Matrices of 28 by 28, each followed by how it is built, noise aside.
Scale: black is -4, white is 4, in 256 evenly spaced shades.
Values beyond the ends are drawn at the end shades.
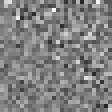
upper triangular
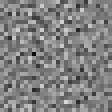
repeating rows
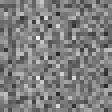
repeating rows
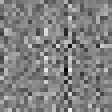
low rank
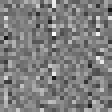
uneven columns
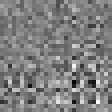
low rank
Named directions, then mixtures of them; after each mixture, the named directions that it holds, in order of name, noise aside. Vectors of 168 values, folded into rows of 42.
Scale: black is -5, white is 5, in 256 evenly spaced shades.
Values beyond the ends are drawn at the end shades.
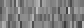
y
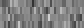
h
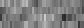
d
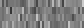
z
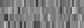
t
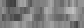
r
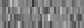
h.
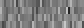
y.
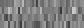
t.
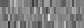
h, t.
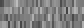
h, t, y.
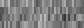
d, h.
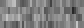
h, r, t.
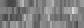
r, t.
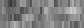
r.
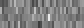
h, t.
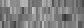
d, z.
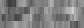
r.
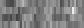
r, t.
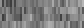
r, z.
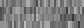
d, y, z.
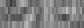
d, r.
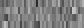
t, z.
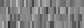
h, y.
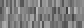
y, z.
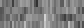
d, r, z.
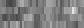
r, t.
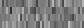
z.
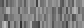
t, y, z.
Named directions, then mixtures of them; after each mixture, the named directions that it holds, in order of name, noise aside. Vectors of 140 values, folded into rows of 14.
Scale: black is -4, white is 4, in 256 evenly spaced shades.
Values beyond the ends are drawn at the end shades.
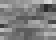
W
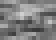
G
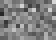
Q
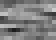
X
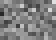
Q.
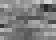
W.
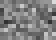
Q, W, X.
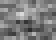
G.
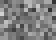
Q.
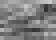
G, W.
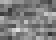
W, X.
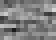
X.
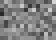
Q.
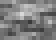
G.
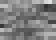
W.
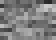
W.
